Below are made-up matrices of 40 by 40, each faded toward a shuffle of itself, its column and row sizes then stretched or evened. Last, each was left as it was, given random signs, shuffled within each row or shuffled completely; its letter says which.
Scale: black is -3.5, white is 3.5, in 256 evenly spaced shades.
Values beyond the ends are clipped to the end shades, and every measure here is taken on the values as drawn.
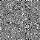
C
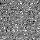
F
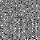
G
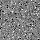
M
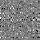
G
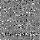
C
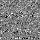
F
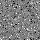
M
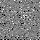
F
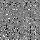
C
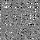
C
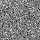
M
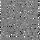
C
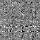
C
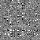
G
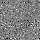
F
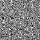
C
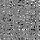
G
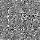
C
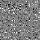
G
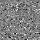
F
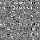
G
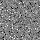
M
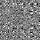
G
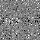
C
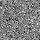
M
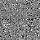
C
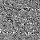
F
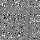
C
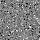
M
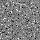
M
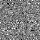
F
